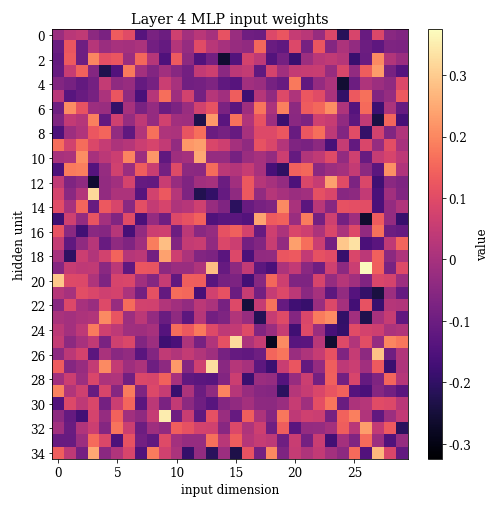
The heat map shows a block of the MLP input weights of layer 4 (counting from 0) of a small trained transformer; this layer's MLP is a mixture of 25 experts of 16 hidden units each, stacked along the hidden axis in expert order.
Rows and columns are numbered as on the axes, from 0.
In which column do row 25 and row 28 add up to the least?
18
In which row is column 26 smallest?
15
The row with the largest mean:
9
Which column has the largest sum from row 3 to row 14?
2
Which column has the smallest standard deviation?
22
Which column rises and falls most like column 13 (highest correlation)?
26
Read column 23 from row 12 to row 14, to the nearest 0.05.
0.25 0.1 -0.05
